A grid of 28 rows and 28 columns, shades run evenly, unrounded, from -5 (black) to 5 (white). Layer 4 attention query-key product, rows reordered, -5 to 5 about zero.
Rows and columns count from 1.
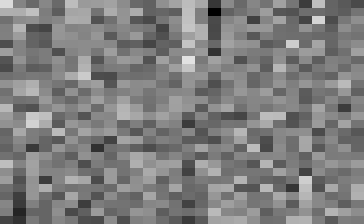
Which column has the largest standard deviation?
15
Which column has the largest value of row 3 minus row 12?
25
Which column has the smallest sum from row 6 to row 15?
17
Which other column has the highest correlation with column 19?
23
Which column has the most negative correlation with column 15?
12
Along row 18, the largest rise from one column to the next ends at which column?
10
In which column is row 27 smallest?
2
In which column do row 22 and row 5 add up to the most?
16
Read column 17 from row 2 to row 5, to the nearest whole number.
-5 -2 -2 -2
